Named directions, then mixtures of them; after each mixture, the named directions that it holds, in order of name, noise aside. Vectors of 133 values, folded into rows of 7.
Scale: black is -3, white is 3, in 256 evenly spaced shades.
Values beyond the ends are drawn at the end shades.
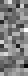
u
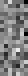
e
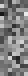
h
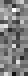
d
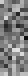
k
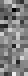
d.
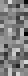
e.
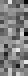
e.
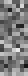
k, u.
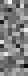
u.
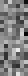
e.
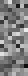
u.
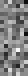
e.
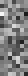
h.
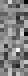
e.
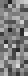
d, e.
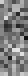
k.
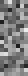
u.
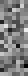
d, u.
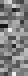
d, h.
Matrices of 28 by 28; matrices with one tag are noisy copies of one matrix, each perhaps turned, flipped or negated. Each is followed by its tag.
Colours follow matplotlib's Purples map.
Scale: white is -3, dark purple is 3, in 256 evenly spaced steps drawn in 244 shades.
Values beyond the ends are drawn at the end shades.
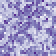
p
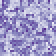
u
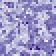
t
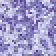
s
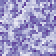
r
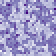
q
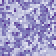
p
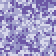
p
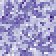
r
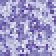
q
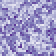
p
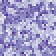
s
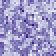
u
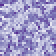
r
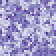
p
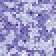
t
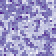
u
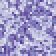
p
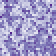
u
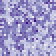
u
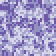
t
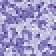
s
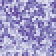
u
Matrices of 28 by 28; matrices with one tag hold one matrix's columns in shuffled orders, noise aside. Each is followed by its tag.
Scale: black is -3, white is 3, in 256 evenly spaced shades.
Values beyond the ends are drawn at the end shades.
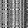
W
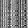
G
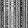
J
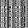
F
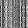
F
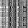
F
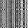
W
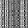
G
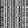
F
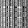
F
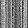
J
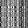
F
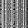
W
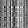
F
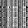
F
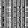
F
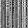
J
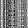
G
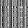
F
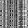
G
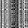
W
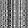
G
